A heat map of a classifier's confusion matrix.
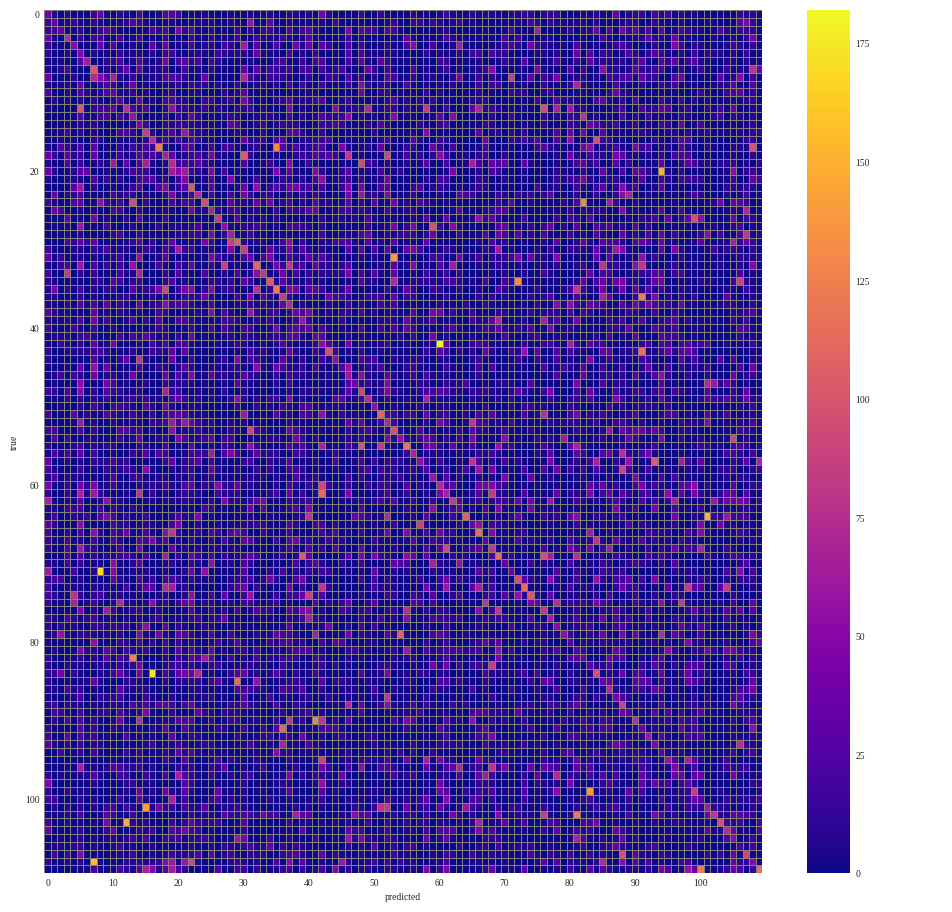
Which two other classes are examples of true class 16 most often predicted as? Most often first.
84, 80
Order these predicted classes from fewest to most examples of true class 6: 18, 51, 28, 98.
28, 98, 51, 18
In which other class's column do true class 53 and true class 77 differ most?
31
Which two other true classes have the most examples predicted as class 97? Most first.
75, 57
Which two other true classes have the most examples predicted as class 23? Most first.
84, 64
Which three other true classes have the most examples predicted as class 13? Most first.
82, 24, 32
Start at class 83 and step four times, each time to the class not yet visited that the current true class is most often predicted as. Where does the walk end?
60
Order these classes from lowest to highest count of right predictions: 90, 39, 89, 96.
89, 96, 39, 90
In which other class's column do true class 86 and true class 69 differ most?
76
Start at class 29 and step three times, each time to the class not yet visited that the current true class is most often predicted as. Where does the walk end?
88
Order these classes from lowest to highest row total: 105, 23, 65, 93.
93, 65, 105, 23
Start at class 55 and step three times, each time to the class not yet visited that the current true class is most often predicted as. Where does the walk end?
30
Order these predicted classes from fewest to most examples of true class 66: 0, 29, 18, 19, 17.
17, 0, 29, 18, 19
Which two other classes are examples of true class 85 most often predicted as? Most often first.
29, 32
